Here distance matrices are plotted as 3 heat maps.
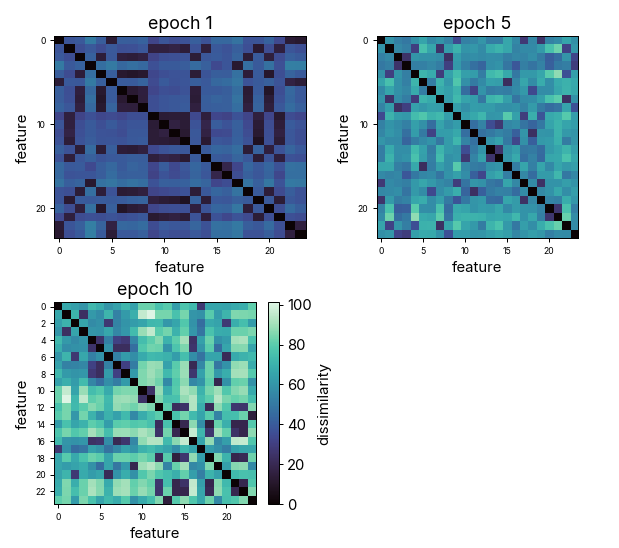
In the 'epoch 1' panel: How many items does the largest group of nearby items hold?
8
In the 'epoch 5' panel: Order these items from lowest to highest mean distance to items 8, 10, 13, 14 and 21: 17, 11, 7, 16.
17, 11, 16, 7
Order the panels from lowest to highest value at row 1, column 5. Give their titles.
epoch 1, epoch 10, epoch 5
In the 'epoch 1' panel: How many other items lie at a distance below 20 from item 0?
3
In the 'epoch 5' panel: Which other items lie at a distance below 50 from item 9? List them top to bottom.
0, 17, 19
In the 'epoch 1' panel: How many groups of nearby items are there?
5
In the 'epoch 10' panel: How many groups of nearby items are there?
8
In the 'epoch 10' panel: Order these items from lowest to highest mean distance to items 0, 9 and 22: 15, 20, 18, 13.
18, 15, 20, 13
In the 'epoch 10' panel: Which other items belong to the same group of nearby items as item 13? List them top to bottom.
23
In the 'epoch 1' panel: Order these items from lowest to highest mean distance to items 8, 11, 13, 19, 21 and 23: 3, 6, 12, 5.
12, 6, 5, 3
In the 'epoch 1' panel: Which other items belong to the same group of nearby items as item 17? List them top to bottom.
3
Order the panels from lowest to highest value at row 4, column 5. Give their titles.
epoch 10, epoch 1, epoch 5
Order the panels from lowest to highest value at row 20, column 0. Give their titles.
epoch 1, epoch 5, epoch 10
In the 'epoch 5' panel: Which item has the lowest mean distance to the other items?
3
